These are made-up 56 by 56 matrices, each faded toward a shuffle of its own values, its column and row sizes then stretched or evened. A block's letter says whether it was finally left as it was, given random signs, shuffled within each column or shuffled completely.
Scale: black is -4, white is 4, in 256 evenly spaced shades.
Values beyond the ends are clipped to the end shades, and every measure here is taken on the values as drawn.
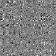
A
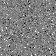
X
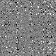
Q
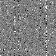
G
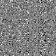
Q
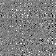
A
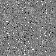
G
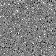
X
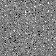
G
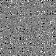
Q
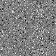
G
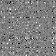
A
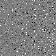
G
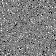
X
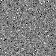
X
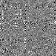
A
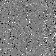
G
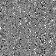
G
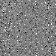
G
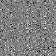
A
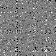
Q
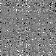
Q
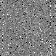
G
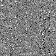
G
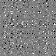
A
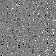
G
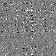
Q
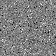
X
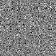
Q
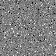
X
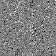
G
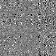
Q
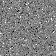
X
